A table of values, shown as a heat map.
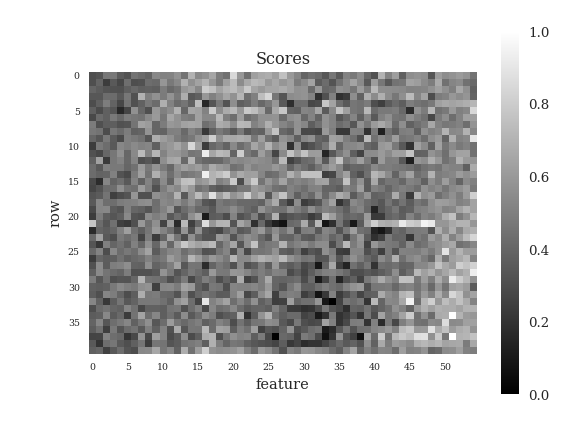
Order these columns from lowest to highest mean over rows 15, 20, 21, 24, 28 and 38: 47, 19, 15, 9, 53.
9, 19, 15, 53, 47
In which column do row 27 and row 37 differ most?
26
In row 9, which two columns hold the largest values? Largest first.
54, 17
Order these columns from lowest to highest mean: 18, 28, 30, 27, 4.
4, 30, 28, 27, 18
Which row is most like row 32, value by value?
36
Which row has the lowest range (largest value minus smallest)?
13
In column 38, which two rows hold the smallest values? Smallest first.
37, 34
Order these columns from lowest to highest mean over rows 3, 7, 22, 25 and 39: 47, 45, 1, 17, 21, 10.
1, 17, 10, 45, 47, 21
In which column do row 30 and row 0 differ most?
27
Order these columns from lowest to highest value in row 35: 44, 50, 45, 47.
47, 44, 45, 50
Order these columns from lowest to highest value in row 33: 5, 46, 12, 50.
12, 5, 46, 50
